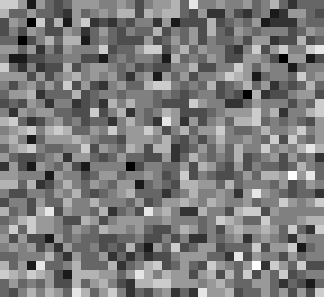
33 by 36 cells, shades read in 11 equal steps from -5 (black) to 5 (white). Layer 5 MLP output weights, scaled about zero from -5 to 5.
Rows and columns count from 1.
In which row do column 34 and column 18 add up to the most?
30
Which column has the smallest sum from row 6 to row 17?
5
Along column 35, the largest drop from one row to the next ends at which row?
7
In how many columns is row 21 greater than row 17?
12
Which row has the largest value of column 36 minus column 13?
6
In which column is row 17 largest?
35
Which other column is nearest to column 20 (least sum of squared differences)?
11
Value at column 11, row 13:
3
